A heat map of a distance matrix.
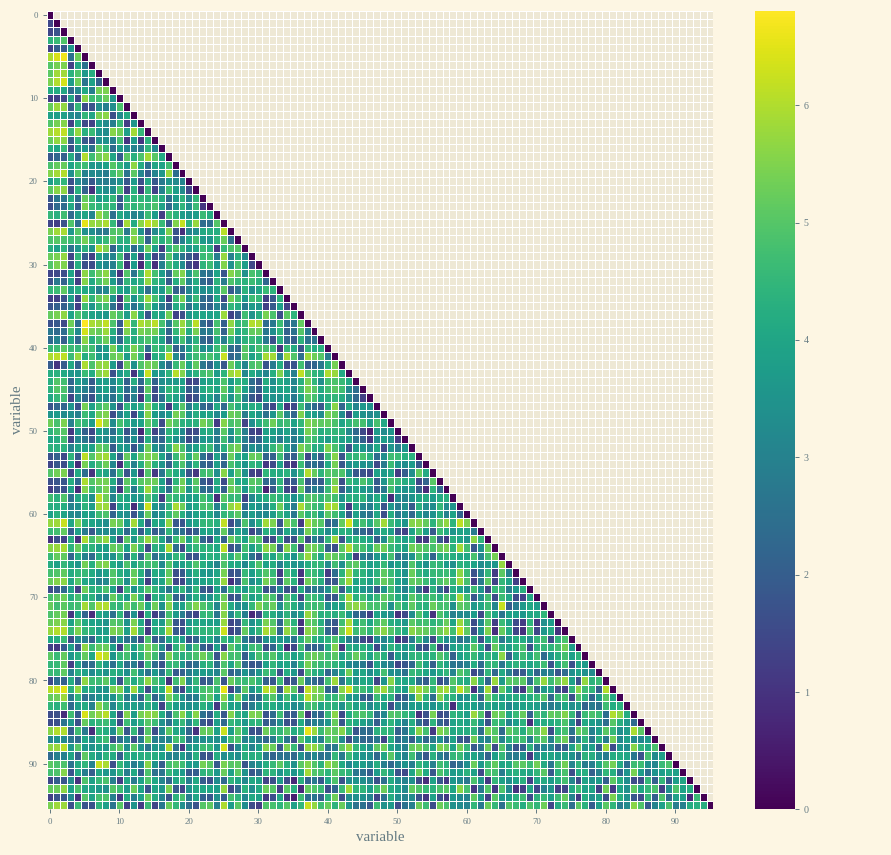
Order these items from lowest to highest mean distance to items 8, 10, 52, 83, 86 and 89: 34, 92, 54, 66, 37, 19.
92, 54, 34, 19, 66, 37
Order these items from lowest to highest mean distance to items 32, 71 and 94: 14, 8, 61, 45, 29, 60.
60, 45, 29, 61, 14, 8
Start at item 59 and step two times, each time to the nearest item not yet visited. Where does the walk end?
43
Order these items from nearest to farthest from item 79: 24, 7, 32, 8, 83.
83, 24, 8, 7, 32
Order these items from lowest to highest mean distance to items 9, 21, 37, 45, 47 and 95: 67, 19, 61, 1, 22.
22, 1, 19, 67, 61
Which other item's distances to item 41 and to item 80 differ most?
17
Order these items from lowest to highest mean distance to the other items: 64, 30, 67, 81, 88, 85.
85, 30, 67, 88, 64, 81
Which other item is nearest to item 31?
57
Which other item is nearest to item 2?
84
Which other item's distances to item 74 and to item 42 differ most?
1
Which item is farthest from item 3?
37
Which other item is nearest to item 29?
72
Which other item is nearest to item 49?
58
